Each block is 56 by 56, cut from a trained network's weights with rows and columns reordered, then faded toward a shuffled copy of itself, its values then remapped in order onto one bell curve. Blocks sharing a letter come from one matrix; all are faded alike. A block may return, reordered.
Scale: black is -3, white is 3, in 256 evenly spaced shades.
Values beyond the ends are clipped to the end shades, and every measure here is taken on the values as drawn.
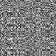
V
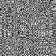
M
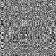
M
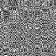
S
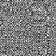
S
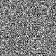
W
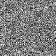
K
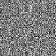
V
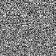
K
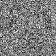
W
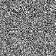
K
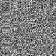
S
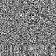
W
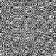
S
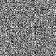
K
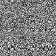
K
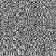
M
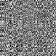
V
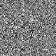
K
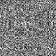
K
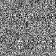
K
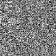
K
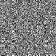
K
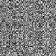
V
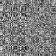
V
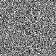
K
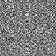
M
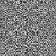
M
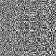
V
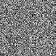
K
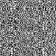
V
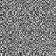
S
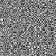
S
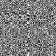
V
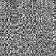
V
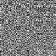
S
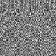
S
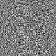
S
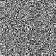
W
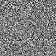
K
